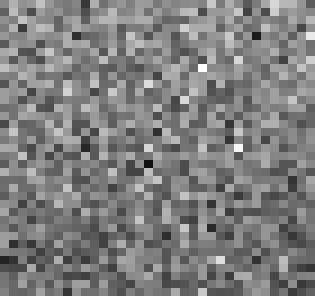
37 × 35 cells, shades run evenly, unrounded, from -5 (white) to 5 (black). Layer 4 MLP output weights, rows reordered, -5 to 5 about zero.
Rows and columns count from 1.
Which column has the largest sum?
10
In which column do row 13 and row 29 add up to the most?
24
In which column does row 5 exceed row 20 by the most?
29
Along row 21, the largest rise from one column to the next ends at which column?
17
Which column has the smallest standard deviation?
28
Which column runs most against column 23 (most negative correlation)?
16
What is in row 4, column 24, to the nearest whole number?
-2
